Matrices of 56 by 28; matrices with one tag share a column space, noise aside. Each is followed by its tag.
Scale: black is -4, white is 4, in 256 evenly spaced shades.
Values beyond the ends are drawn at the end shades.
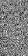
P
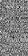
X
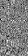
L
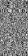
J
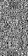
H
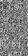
H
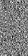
X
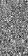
L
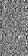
X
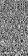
L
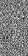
P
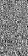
L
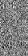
H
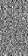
X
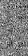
H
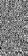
L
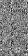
J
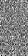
X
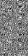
J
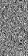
X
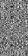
H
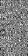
P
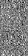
X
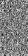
J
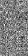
P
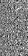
X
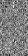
J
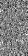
J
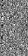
P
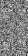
J
